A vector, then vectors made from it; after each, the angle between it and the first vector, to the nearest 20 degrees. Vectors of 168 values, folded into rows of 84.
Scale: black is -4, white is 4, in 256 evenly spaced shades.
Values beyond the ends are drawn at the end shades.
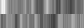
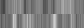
120 degrees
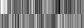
40 degrees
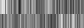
40 degrees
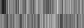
140 degrees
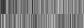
120 degrees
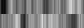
140 degrees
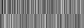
100 degrees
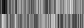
140 degrees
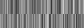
80 degrees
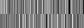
80 degrees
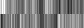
40 degrees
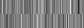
100 degrees
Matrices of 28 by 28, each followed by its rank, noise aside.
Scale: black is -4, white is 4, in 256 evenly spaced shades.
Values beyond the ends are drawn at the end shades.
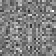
seven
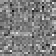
six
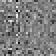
four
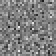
seven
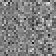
five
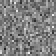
seven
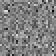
six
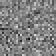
seven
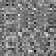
four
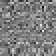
five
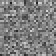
six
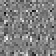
five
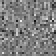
five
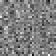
six
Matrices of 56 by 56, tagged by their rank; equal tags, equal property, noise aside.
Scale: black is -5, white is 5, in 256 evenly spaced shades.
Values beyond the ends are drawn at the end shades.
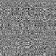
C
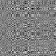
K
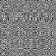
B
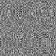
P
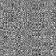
P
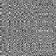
B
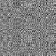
P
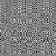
K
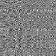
P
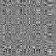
K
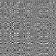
K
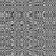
K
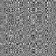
B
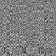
C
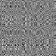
B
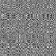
B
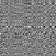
B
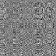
C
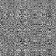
P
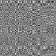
K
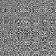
B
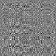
C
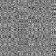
C
